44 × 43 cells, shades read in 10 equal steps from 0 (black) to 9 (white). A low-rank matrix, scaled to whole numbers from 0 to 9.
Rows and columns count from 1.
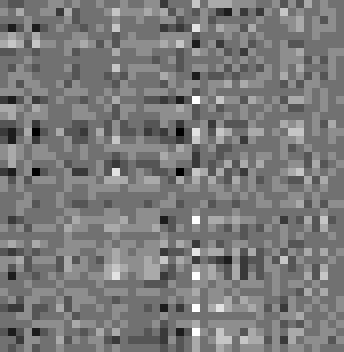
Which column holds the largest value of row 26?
38
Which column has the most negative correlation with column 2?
25
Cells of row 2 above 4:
21
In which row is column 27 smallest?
16
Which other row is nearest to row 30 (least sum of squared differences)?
40
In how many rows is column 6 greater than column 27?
9
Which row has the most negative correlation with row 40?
41
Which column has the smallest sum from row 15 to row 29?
5
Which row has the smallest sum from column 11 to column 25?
17
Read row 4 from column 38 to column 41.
6 4 5 5
